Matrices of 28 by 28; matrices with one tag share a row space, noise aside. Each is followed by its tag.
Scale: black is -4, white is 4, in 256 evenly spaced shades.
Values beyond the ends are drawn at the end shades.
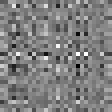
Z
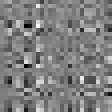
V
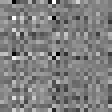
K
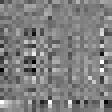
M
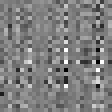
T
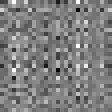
Z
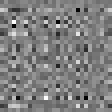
Z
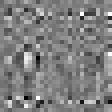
V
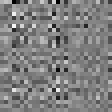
K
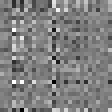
K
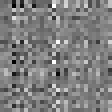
K
